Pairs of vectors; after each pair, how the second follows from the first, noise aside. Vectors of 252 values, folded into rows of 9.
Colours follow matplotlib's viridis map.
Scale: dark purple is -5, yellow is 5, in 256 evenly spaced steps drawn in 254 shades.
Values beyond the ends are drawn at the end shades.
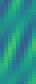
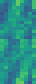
wrapped around, negated.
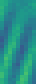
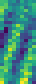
scaled up.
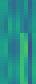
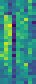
wrapped around, scaled up.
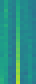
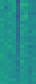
reversed, negated, shrunk.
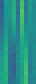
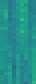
reversed, negated, shrunk.
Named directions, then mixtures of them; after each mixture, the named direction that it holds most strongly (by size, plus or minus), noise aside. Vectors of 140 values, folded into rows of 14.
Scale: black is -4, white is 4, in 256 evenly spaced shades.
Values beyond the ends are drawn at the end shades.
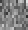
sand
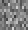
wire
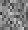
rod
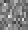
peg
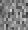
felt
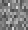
wire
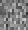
felt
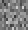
wire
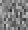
felt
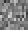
peg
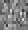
peg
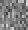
sand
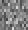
wire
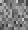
sand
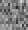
wire
